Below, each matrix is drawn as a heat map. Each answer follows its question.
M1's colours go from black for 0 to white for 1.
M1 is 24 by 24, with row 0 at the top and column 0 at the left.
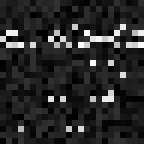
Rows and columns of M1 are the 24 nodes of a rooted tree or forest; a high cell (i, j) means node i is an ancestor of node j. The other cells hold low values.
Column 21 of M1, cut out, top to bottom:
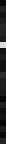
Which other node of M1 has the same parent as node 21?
5
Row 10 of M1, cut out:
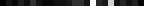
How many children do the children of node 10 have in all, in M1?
1
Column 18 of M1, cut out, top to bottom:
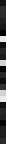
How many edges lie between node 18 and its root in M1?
4
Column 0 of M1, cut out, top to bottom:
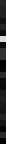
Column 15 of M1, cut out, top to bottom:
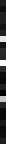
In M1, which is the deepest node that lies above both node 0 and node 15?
6
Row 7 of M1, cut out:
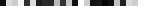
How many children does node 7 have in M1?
2
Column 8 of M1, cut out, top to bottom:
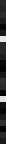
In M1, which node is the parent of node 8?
16
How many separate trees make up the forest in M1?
3
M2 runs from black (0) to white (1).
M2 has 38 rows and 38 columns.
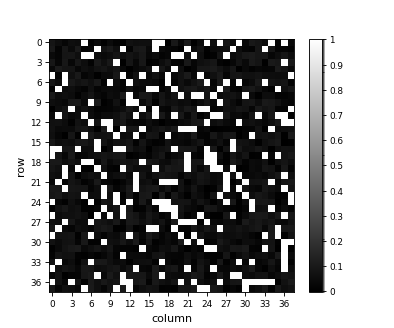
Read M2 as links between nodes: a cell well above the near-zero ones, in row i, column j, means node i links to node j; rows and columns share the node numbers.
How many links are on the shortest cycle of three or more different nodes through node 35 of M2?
4
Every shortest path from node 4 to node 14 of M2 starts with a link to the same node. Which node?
node 16
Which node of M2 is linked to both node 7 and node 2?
node 19
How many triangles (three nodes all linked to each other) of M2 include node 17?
1
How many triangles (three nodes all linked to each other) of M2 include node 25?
1
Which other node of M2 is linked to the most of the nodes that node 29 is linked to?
node 36
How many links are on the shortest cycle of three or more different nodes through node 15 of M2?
4
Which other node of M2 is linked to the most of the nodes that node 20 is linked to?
node 22
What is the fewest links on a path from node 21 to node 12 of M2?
3
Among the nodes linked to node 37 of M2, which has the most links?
node 24
